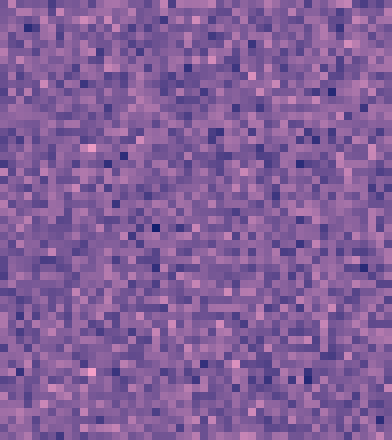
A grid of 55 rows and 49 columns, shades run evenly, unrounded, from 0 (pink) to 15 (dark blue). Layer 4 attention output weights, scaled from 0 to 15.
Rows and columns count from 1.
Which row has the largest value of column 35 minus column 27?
8
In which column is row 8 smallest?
27
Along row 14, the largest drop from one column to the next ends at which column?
47
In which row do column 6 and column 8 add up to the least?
2
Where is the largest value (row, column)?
29, 20
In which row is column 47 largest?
24
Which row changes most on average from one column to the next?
48
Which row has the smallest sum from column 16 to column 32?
55
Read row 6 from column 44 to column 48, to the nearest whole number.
2 4 6 7 9
